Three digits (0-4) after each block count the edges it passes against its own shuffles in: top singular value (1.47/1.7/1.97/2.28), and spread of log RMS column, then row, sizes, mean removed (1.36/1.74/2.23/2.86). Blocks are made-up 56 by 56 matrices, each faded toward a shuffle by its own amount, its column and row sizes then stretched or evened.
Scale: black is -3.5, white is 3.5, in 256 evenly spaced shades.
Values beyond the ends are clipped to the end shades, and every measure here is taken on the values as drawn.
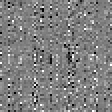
3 4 0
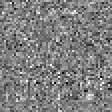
1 0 2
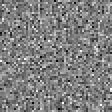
1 0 0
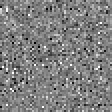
0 1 1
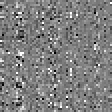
2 4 0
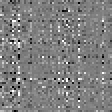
2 4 4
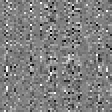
3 4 0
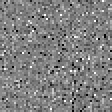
0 0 0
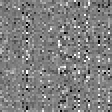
1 4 1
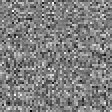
3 2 0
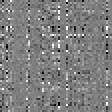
4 4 2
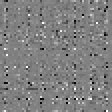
1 3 3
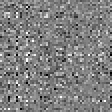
3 3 3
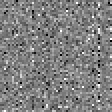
2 3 0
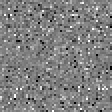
0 1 2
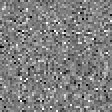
2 0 1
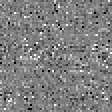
1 1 2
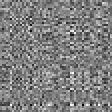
4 2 3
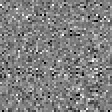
2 1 2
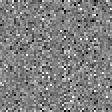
2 2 0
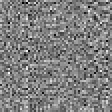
3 2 0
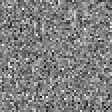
0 0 0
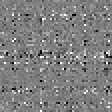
0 2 4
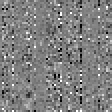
2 4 0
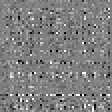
2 3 4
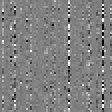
4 4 0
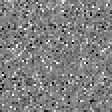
0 0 1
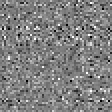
3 1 2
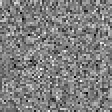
1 0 0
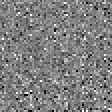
1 2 1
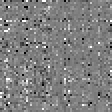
0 3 3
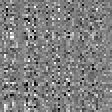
3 4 1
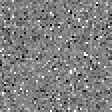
0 1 0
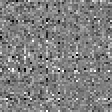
0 3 2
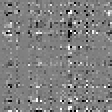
2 4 4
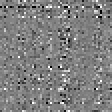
1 4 3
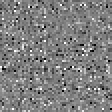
0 1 2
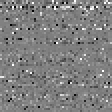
2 0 4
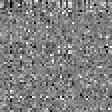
3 2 3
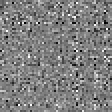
1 2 3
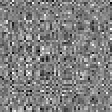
4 2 1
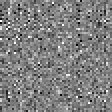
3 2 1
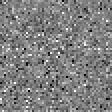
0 1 1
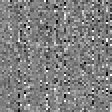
0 4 0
